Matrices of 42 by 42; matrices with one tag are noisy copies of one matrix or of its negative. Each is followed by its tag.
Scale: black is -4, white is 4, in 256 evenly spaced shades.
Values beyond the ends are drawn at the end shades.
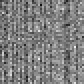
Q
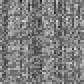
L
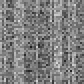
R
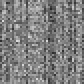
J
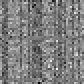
L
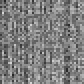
Q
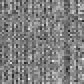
Q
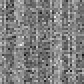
R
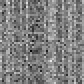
J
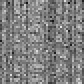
J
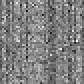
J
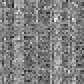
R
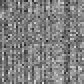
Q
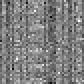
J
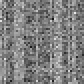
R
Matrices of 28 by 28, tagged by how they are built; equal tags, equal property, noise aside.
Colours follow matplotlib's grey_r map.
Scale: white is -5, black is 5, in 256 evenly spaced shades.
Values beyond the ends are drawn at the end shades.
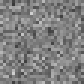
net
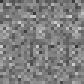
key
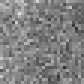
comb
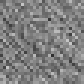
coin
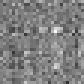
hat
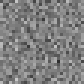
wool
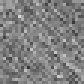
coin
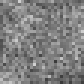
comb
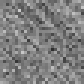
coin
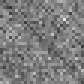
coin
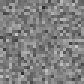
net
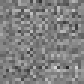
hat
